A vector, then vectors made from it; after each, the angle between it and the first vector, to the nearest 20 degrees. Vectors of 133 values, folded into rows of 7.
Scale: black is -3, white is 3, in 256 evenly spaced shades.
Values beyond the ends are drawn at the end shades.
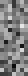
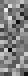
80 degrees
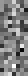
140 degrees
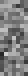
80 degrees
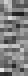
60 degrees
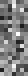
160 degrees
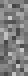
40 degrees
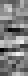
60 degrees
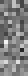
140 degrees
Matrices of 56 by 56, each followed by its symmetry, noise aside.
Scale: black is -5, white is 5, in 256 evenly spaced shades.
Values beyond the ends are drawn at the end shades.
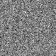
no symmetry.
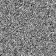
symmetric across the other diagonal.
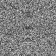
mirrored left to right.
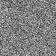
antisymmetric.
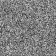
no symmetry.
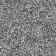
antisymmetric.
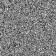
antisymmetric.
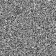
no symmetry.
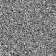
antisymmetric.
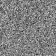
no symmetry.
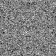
mirrored left to right.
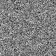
no symmetry.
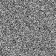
symmetric across the other diagonal.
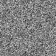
no symmetry.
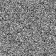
no symmetry.
